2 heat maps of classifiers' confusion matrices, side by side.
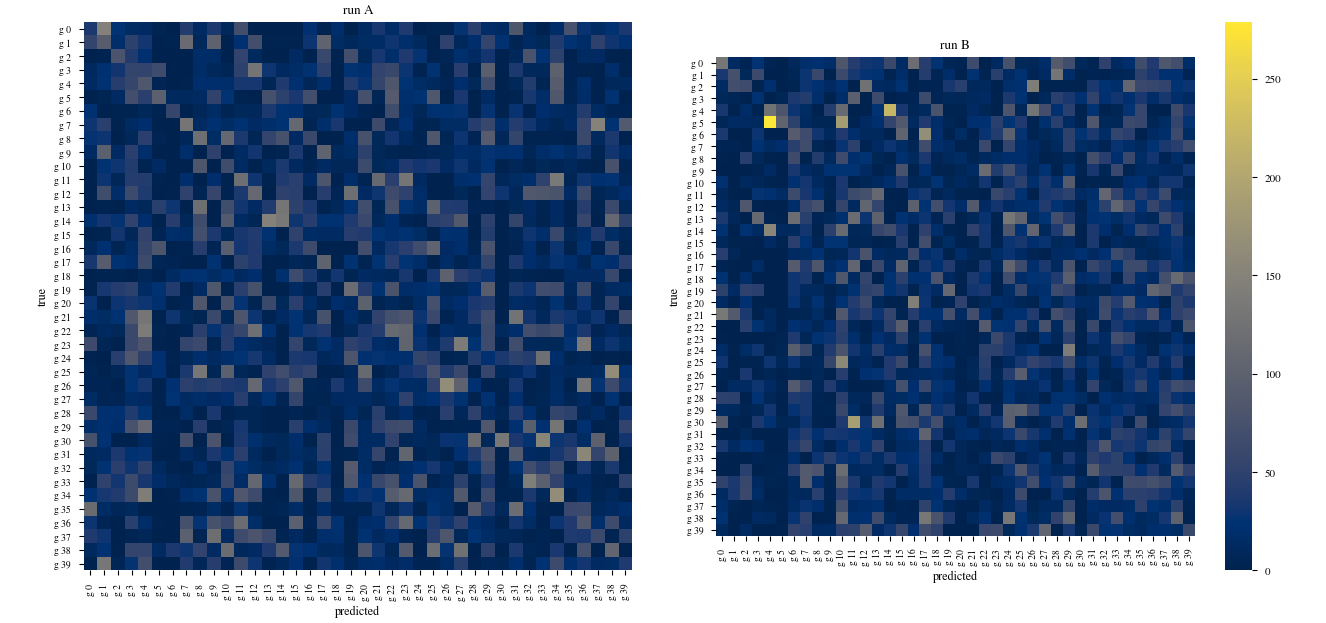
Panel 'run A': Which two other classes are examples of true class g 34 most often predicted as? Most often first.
g 4, g 23
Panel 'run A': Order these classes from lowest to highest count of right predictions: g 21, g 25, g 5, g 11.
g 21, g 25, g 5, g 11
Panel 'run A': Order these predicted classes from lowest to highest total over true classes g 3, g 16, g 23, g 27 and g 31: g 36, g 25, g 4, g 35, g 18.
g 18, g 35, g 25, g 4, g 36
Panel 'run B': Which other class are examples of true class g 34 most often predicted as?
g 10
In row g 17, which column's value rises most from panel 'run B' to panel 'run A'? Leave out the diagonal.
g 1
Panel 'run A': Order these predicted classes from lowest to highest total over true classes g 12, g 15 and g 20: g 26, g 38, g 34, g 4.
g 26, g 38, g 4, g 34
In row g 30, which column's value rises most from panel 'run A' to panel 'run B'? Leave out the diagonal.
g 11
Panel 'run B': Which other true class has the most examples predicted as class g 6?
g 13
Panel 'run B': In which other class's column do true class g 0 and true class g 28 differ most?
g 16
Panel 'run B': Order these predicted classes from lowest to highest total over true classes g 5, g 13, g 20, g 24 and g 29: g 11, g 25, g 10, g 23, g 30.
g 30, g 23, g 11, g 25, g 10
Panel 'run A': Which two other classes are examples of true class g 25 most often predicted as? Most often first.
g 38, g 8
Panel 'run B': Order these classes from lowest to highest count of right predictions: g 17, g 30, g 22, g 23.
g 17, g 23, g 22, g 30
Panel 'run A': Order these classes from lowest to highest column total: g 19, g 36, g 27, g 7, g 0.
g 0, g 7, g 19, g 27, g 36
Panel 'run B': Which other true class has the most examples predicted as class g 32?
g 11
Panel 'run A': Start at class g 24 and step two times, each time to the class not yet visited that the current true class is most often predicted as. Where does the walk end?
g 32
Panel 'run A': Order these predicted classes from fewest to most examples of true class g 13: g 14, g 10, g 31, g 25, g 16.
g 31, g 16, g 10, g 25, g 14
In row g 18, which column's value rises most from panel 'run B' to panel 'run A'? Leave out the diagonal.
g 26
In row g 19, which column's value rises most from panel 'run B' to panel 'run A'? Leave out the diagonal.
g 9
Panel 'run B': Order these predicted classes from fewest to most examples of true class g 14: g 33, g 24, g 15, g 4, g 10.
g 33, g 15, g 24, g 10, g 4
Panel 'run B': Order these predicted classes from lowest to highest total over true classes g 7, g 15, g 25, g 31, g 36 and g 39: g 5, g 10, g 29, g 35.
g 5, g 35, g 29, g 10
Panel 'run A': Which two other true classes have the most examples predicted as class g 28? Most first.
g 30, g 35
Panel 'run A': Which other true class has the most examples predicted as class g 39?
g 7
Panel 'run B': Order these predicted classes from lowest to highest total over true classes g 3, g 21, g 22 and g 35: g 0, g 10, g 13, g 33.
g 33, g 13, g 0, g 10
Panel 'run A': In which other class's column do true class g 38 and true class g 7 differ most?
g 37
